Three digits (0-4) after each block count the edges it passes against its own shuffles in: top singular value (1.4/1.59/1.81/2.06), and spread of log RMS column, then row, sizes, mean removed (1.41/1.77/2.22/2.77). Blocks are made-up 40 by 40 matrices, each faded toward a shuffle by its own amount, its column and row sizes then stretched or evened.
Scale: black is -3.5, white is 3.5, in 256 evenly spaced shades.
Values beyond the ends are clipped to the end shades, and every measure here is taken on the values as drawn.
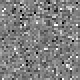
0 2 0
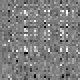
4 4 1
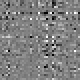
3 3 3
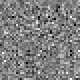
2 0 1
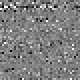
1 0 3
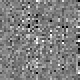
2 3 1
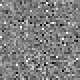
0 0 0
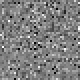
2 1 0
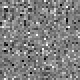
2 1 0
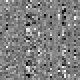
2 4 1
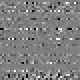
2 0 4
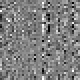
4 4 1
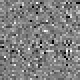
2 1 2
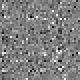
2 1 1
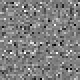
0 0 2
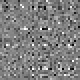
3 1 2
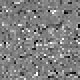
1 0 2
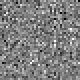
0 0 0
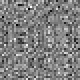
4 1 0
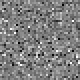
1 0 1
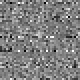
1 0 3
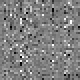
1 3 0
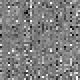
1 4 1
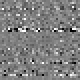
1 2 4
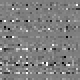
3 0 4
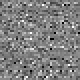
2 0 3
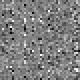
0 3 0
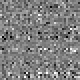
1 1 3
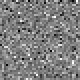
1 0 0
